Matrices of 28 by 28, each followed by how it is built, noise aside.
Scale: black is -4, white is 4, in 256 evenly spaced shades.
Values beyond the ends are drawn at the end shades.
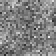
smooth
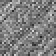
Hankel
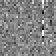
uneven columns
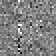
uneven columns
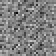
repeating rows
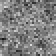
smooth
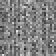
blocks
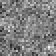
smooth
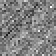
Hankel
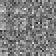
blocks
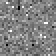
sparse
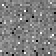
sparse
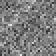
Hankel
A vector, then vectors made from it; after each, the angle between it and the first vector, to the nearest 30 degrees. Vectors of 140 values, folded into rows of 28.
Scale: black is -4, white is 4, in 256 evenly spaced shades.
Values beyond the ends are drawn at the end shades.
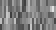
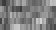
120 degrees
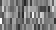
60 degrees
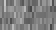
120 degrees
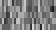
150 degrees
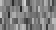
120 degrees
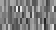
90 degrees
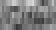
90 degrees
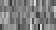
60 degrees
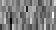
90 degrees
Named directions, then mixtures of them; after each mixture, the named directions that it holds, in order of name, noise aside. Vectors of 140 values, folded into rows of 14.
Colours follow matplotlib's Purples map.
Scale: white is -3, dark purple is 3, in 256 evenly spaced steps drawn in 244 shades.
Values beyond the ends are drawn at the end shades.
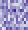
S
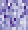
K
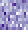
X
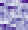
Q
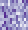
K, S, X.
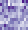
K, Q, S.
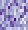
K, S.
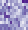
K, Q, X.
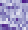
Q, X.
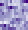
Q.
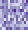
S.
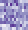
K, Q, X.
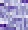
Q.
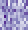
K, S.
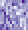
K, X.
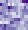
K, Q.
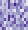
S.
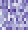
S.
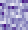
Q.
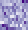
Q, S, X.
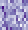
S, X.
